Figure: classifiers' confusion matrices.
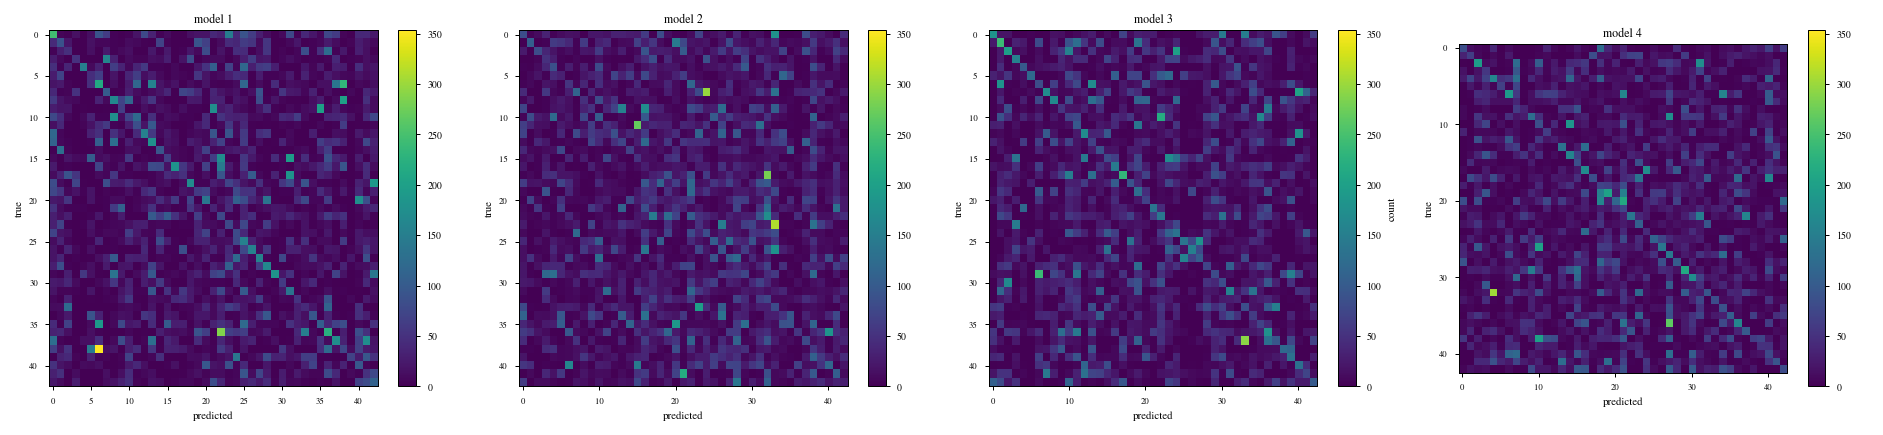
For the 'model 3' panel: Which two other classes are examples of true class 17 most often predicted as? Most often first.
10, 13
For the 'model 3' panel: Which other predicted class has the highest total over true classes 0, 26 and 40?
15
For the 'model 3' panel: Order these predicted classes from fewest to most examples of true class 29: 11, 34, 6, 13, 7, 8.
7, 34, 13, 8, 11, 6
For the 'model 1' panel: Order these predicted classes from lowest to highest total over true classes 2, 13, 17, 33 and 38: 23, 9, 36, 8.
9, 23, 8, 36
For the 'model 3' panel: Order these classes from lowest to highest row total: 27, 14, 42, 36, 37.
14, 27, 42, 37, 36
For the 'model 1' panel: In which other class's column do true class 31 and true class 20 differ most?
40
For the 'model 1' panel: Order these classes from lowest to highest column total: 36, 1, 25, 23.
1, 23, 36, 25
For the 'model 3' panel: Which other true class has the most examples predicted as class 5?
25
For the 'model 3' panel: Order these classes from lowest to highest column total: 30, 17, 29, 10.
17, 30, 29, 10
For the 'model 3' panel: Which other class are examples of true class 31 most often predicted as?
34
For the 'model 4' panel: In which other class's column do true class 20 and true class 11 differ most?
21
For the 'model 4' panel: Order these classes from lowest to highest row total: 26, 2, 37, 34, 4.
34, 37, 26, 2, 4
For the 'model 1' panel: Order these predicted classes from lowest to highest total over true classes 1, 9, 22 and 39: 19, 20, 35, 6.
6, 20, 19, 35
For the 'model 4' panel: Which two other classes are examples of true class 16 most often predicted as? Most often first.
24, 28
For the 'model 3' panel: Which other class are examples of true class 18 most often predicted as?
16
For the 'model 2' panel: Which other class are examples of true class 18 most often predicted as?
22
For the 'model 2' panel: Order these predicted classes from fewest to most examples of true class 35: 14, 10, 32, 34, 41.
10, 32, 41, 34, 14
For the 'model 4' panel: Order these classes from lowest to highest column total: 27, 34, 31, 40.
34, 31, 40, 27
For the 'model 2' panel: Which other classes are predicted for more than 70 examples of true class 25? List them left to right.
10, 18, 27, 30
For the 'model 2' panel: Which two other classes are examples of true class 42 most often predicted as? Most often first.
28, 32
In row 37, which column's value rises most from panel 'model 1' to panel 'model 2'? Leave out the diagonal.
28
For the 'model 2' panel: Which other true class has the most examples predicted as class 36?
40
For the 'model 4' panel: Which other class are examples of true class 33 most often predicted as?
31
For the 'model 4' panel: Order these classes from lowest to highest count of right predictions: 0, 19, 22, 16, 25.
0, 25, 22, 16, 19
